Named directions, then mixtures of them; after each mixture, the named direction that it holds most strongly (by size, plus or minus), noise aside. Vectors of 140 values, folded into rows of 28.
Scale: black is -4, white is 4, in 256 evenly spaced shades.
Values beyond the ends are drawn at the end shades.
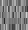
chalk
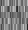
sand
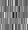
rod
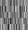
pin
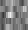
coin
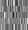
rod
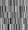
pin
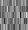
chalk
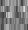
coin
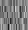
pin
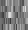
coin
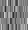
rod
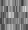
coin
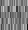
sand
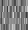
chalk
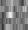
coin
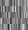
pin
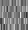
chalk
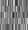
rod
